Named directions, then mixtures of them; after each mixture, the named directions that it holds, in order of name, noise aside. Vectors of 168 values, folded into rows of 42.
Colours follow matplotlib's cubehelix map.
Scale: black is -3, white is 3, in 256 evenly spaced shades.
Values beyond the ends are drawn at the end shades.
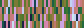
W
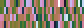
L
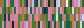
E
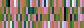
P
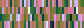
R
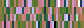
E, L.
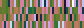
L, P.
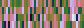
W.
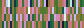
P, R.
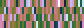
L.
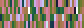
R.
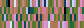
P.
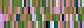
L, R.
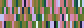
L, R.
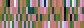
P.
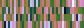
P, W.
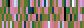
P.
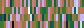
E, R.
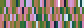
L.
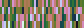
W.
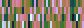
W.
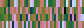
E, P.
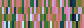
W.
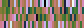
L, P.
